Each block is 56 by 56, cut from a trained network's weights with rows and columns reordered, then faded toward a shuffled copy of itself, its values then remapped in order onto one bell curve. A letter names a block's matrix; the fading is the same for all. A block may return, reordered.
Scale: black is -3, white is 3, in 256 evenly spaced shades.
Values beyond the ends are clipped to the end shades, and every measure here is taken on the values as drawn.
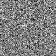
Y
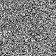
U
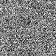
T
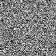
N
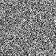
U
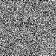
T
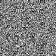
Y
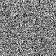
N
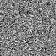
N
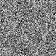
Y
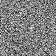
Y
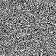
N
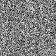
Y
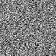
U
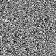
U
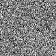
N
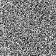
T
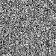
Y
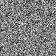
Y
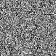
Y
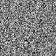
T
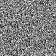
T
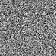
N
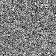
Y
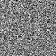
U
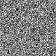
U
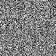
T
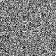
N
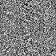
U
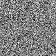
U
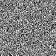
N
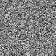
N
